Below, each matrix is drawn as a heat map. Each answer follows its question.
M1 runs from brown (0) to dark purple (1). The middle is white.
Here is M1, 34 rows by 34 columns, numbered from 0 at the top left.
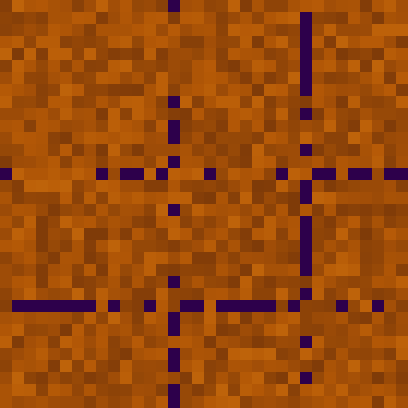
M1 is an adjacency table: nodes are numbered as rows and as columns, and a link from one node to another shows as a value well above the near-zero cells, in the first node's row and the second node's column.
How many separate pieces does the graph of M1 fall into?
2
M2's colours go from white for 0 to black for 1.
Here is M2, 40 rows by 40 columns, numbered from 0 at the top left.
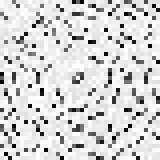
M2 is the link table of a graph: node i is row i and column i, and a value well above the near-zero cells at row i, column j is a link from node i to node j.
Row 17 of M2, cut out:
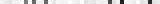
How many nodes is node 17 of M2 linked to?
6
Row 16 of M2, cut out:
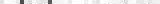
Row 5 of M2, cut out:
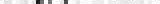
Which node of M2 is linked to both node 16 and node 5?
node 12
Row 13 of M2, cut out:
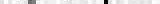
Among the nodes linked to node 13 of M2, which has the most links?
node 8
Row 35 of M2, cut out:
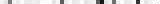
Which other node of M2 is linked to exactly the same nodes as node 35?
node 39
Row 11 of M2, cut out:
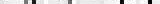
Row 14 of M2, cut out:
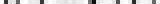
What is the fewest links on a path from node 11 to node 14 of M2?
6
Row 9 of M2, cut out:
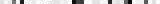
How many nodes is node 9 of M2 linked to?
9
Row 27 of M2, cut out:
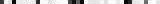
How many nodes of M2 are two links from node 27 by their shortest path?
6
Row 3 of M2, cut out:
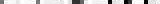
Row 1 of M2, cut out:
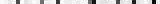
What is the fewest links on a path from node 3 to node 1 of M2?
4
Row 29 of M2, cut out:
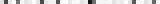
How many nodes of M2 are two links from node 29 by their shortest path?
1
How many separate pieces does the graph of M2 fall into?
2
